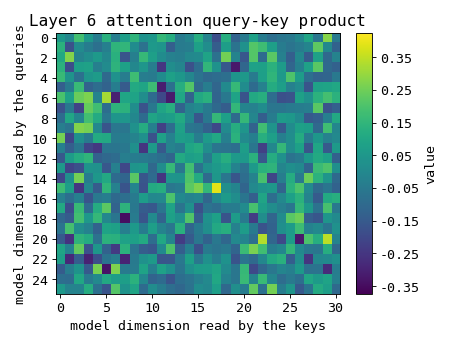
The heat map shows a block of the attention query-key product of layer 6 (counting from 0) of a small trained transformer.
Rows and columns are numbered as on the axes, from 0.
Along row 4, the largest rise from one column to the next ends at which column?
8
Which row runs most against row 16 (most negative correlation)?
25
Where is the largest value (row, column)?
15, 17
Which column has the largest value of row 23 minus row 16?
6
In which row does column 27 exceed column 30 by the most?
14
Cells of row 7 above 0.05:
8
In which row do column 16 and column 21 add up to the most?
2
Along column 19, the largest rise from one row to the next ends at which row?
4
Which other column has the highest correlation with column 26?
13
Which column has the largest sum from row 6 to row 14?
3
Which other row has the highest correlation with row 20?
24
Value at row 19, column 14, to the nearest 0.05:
-0.1
